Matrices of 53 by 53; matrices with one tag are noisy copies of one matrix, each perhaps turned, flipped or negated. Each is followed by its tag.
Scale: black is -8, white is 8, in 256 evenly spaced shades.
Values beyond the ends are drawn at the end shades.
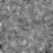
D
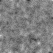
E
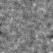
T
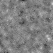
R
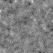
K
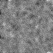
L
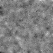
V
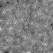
D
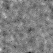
R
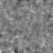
T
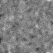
L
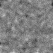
L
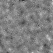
R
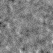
K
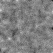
E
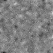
L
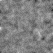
E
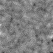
T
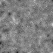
E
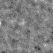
R
